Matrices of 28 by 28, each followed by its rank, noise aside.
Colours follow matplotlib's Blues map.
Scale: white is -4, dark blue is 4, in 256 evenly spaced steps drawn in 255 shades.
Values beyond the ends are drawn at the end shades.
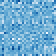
three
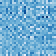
four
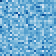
six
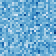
eight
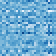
three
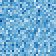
eight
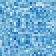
eight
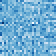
six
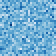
eight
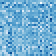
six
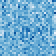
eight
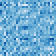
three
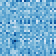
three
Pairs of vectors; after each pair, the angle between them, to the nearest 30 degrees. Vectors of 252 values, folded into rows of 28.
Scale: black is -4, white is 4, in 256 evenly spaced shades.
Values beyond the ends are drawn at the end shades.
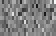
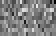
150 degrees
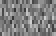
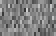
30 degrees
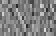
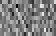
30 degrees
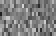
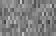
60 degrees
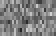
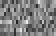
150 degrees
